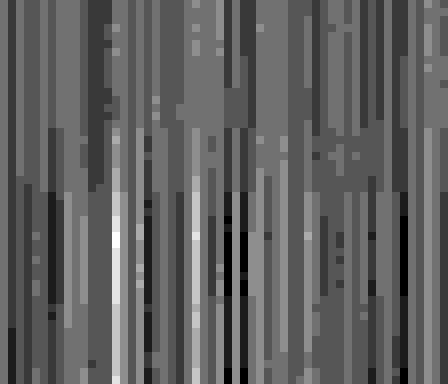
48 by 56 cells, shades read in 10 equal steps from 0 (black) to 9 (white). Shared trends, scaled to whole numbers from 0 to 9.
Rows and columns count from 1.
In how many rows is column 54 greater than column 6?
38
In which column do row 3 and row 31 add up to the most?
15
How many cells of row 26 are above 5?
2
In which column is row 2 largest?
28
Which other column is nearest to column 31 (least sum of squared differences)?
51
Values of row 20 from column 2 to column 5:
2 4 3 3
